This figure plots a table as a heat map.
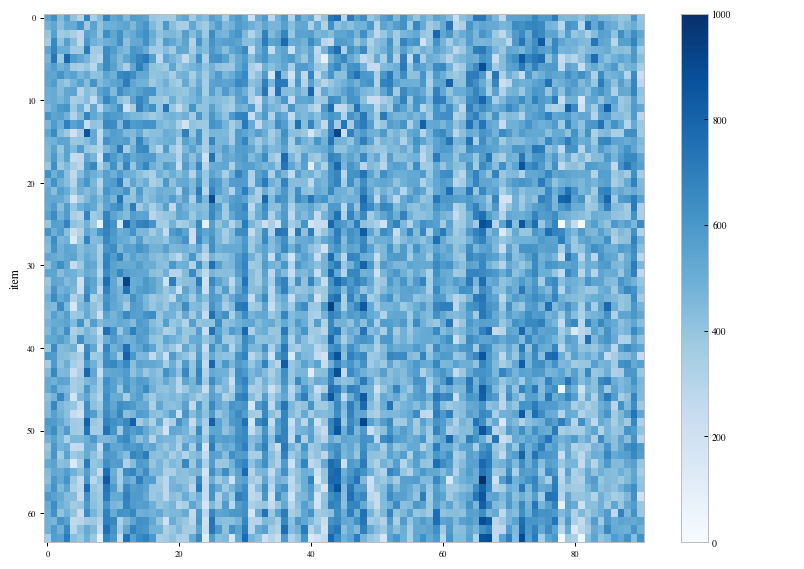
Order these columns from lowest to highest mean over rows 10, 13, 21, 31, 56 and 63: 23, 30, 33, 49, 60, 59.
49, 33, 60, 23, 59, 30
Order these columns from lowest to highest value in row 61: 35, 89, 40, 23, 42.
42, 35, 40, 89, 23
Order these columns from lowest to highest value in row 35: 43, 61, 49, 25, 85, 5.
5, 49, 25, 61, 85, 43
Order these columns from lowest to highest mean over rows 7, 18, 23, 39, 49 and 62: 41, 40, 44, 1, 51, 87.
41, 40, 87, 51, 1, 44
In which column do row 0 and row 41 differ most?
12
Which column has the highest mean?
66
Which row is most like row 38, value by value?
62
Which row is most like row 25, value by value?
63
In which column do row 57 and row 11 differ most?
44
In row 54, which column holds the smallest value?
4
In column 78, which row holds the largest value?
22
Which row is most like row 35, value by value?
46
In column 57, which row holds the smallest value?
3
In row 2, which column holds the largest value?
59
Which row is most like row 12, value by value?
19
